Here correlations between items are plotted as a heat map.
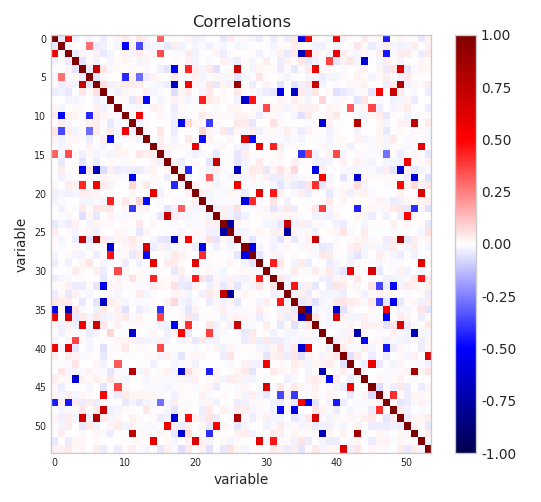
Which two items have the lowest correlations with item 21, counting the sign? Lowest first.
27, 13
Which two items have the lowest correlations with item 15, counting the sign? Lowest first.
35, 47
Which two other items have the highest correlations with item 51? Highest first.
43, 11
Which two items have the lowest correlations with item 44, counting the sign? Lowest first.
3, 39
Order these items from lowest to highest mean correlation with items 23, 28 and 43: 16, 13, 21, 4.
13, 4, 21, 16
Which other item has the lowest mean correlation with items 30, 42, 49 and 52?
17
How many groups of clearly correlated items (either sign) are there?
12
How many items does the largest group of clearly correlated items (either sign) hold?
7
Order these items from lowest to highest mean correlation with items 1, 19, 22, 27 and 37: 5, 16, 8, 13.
8, 16, 5, 13
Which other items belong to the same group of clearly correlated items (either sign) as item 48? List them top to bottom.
7, 32, 34, 46
